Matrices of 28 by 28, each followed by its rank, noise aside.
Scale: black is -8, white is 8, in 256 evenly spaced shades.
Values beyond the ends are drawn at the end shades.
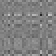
one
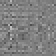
four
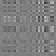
one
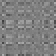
one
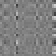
one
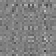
three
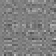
three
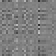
two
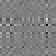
one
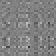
two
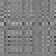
two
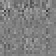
three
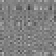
three
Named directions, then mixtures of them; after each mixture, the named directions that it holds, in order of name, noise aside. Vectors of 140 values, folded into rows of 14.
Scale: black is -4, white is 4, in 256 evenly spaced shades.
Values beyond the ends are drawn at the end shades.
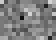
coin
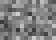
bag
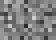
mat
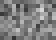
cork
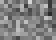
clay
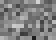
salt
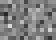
coin, cork, mat.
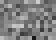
salt.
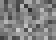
clay, cork, mat.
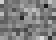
bag, coin.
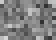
coin, mat, salt.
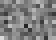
bag, mat, salt.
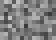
bag, mat.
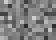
mat.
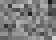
bag, clay.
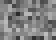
bag, mat.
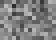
bag, cork.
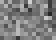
clay.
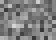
salt.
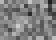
bag, clay, salt.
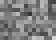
bag, clay.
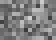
bag, coin, cork.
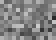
cork, salt.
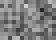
coin, cork, mat.
